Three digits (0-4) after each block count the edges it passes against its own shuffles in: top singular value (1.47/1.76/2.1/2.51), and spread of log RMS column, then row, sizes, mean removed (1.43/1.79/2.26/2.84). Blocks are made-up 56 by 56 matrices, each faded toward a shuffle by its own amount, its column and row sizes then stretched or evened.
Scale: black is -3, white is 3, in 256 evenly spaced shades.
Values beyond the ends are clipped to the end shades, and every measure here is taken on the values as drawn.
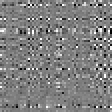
4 4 4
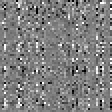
2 4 3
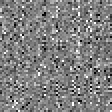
2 3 0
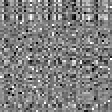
4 1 2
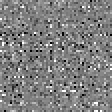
0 2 3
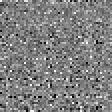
0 1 3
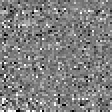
0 2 3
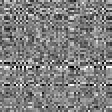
4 1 4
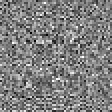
3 0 1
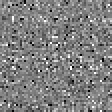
1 1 2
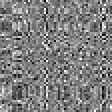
4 3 0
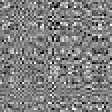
4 2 3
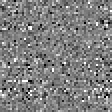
1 2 2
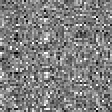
2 2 1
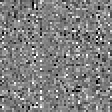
0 3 2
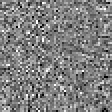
1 3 0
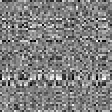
4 1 4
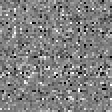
0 2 3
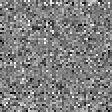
0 1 3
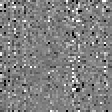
0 3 2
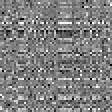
4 0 4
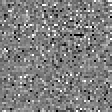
0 1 2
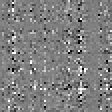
0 4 3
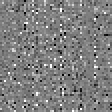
1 3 0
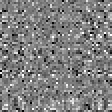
3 1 2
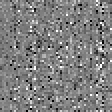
0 4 1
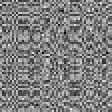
4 1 1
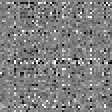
3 3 4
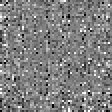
1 4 2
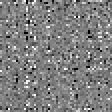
0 3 2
